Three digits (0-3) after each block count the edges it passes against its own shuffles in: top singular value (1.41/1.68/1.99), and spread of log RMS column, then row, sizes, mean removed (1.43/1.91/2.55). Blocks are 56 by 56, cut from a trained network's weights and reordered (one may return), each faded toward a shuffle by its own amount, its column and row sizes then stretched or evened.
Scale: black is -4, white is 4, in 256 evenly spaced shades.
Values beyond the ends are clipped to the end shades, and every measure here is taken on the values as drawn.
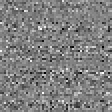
1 1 3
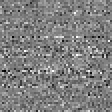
1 0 3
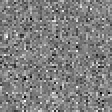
0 2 2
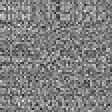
3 1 1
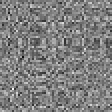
3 1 2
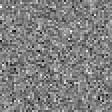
0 1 0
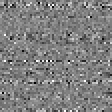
2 0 3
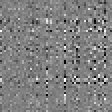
3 3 2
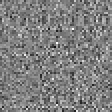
2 1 1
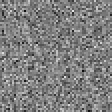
2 1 1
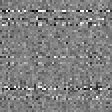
3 0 3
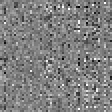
0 3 1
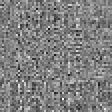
2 2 0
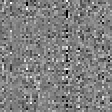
2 3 1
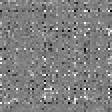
2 3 3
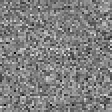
1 0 1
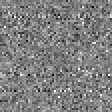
0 0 2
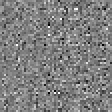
1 2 1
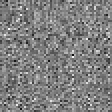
2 2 1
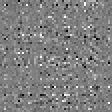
0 2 2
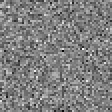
0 0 0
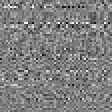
3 0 3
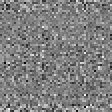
2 1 3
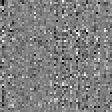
1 3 1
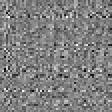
2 1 3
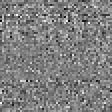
1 0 2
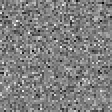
0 0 1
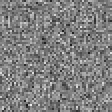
1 0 0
